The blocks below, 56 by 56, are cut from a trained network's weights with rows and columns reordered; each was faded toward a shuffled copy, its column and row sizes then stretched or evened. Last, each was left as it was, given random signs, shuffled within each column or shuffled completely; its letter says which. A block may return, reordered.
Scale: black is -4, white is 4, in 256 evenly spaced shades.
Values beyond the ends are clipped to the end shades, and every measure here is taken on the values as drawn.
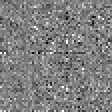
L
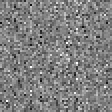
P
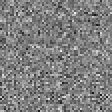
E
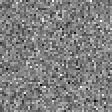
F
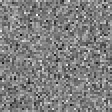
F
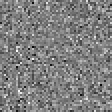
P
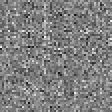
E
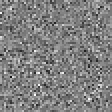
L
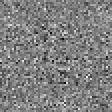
L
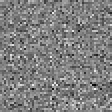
E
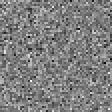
P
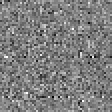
L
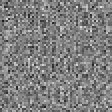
E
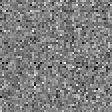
L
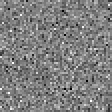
F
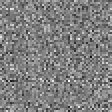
E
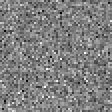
F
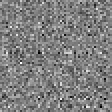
E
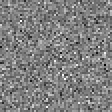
F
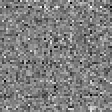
L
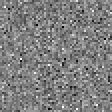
P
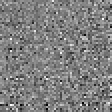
L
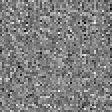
E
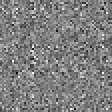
E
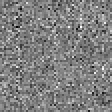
P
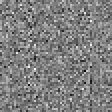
P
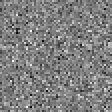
L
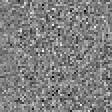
P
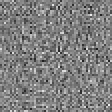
E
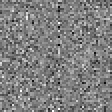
P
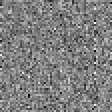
P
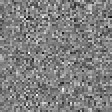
E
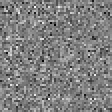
L
